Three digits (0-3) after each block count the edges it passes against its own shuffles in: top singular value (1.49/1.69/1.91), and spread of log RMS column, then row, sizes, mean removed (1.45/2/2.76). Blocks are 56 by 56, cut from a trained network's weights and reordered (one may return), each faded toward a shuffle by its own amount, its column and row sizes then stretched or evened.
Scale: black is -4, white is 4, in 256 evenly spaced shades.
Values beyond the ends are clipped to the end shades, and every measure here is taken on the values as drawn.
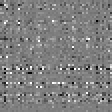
1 1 3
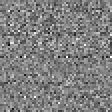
2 0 2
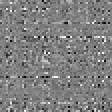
1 2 3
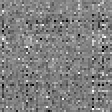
1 2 1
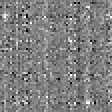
1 2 2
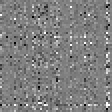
0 3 1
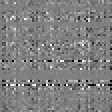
2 1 3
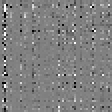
3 3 2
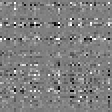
2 2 3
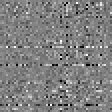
2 2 3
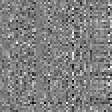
3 3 1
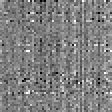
3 1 2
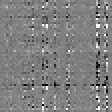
3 3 1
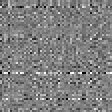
3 1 3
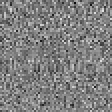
2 0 1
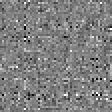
1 2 2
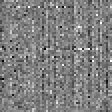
2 2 1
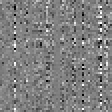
2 3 1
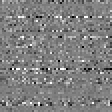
0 0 3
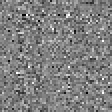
0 1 1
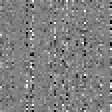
0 3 1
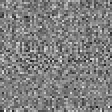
3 0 2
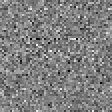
0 0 1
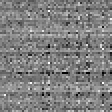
3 2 1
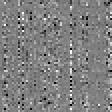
1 3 1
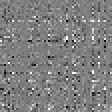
1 3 2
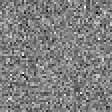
0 1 0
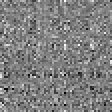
2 2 2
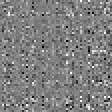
0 3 2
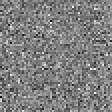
0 1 1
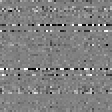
3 0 3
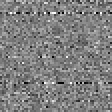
2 0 2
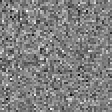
0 1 0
